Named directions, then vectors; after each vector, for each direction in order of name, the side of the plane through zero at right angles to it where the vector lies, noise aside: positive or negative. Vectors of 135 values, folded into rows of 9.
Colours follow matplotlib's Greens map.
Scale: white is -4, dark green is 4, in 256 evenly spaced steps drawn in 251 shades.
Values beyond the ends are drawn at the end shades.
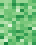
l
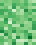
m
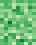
negative, negative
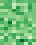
negative, negative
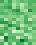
negative, negative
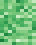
negative, positive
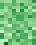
positive, negative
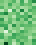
positive, negative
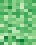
negative, negative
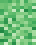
negative, positive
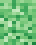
positive, positive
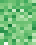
negative, positive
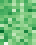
negative, positive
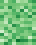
positive, negative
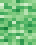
negative, negative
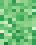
positive, negative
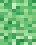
negative, negative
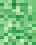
positive, positive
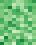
negative, negative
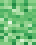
positive, positive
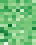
negative, positive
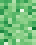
negative, positive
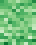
positive, negative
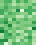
negative, positive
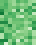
negative, positive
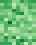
negative, negative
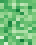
negative, negative
